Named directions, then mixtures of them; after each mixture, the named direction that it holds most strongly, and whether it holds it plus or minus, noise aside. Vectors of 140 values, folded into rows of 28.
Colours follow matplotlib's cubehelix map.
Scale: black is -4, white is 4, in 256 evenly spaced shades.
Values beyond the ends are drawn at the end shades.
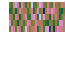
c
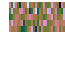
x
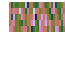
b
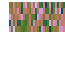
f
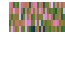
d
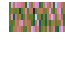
b, minus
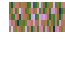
c, plus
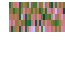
d, minus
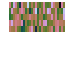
x, plus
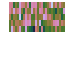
d, plus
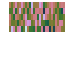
c, plus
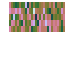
b, plus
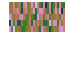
f, plus
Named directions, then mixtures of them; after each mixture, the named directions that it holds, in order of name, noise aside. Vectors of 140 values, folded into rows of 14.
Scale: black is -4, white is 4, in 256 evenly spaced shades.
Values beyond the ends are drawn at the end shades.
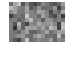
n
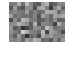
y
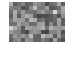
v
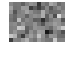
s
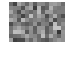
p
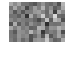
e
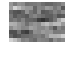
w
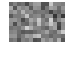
e, n, y.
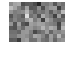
n.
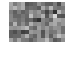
e, w, y.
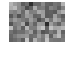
e, n, v.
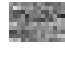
e, w.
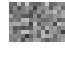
y.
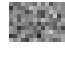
n, s, y.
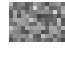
v.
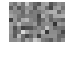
y.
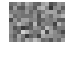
y.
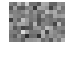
y.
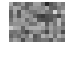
v, w.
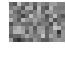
p.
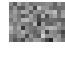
p, v, y.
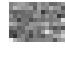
s, v, w.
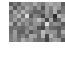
e.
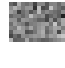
n, p, w.
